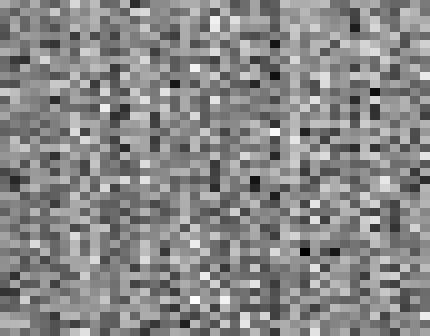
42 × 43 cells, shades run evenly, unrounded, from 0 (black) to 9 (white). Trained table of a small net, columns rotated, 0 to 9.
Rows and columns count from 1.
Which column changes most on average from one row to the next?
38
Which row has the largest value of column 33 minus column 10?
11
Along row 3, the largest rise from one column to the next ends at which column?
22
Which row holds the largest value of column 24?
3
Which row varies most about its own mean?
23
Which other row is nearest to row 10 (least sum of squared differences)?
20
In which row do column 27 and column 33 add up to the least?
34
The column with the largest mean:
30
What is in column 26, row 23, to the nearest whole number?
1
